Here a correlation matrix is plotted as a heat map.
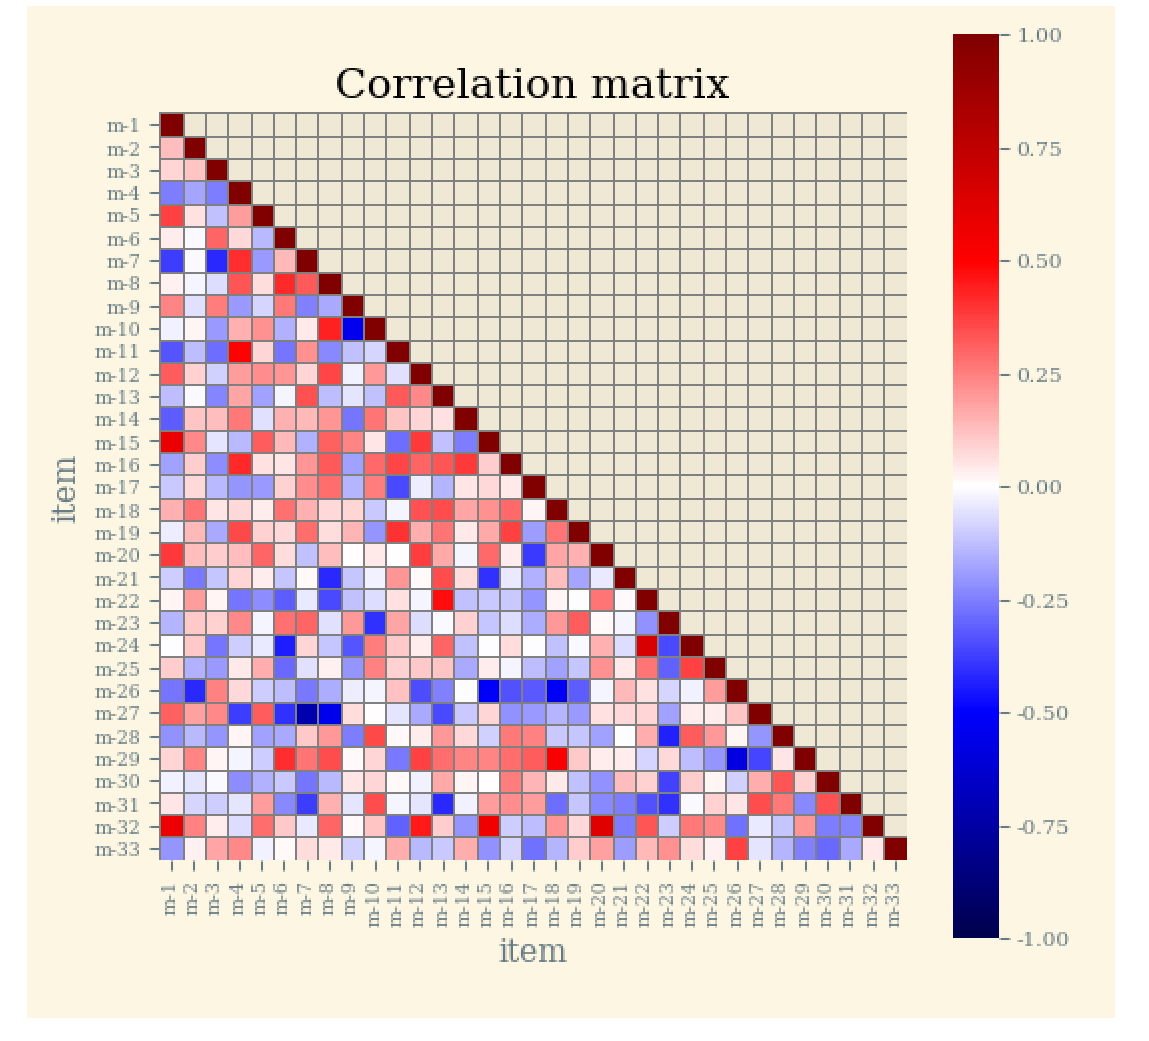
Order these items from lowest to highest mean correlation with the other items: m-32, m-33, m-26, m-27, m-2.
m-26, m-27, m-33, m-2, m-32
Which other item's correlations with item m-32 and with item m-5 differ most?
m-22
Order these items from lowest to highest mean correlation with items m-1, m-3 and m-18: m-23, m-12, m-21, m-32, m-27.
m-21, m-23, m-27, m-12, m-32
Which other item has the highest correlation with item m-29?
m-18
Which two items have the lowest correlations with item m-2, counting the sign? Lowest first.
m-26, m-21
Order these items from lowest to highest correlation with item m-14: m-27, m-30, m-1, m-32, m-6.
m-1, m-32, m-27, m-30, m-6
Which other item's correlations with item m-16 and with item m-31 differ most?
m-13
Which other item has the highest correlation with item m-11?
m-4
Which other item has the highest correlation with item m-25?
m-24
